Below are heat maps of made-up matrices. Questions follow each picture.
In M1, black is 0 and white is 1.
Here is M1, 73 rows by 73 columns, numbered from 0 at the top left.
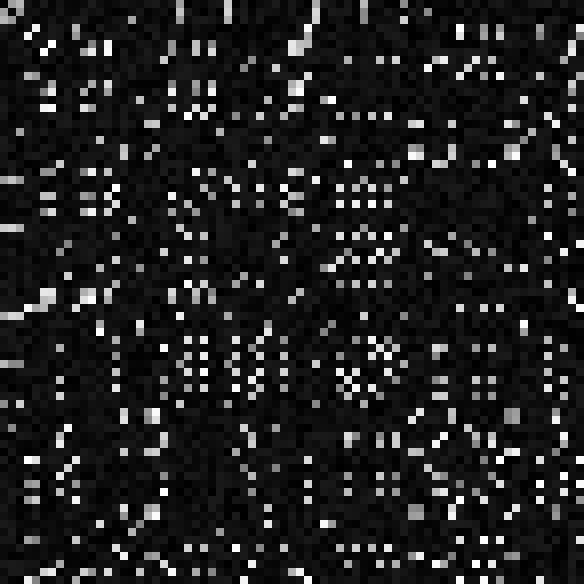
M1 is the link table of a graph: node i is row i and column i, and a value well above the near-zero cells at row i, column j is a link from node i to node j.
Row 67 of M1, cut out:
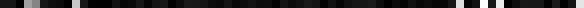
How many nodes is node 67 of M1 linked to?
7
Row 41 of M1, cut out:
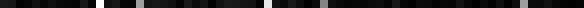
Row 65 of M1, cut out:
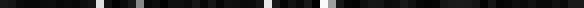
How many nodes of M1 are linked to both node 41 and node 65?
4
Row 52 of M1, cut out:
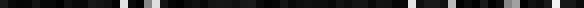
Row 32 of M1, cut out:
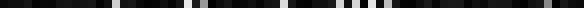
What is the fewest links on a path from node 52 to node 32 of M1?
4
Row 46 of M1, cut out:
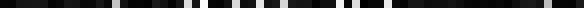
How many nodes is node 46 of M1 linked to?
10
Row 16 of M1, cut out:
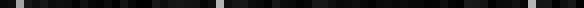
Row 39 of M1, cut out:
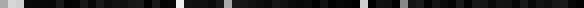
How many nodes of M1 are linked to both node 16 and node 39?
1
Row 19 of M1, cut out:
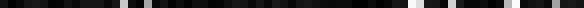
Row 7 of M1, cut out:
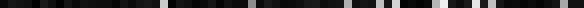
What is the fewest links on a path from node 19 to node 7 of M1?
5
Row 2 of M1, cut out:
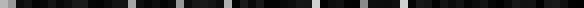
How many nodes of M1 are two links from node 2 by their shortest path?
3
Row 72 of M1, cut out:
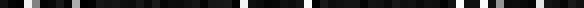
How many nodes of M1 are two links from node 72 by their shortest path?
5
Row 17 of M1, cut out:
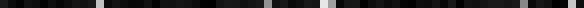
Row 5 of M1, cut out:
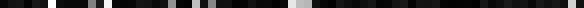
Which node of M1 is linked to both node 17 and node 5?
node 71
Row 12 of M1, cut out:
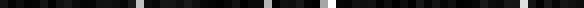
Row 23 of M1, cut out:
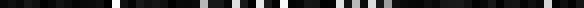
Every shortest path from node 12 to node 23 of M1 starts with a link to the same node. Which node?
node 33
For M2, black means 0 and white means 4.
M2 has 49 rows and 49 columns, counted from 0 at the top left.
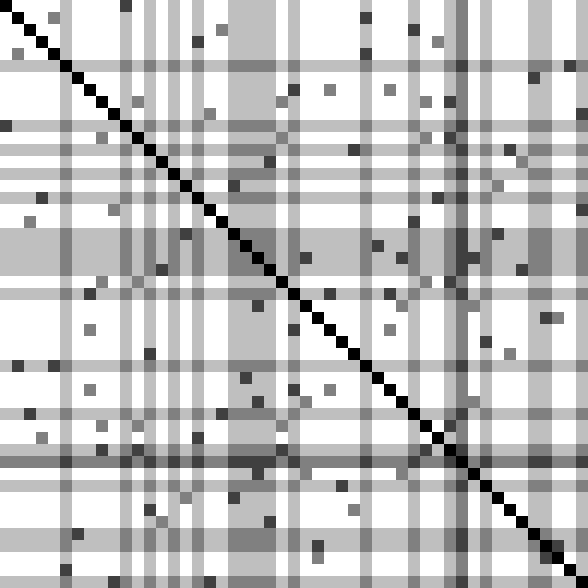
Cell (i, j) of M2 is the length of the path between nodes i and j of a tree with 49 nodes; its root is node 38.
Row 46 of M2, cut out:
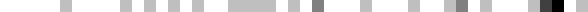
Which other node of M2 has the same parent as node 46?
26
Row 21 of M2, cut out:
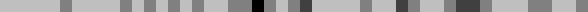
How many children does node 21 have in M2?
3
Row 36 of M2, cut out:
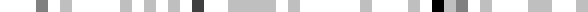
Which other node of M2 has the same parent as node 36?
3
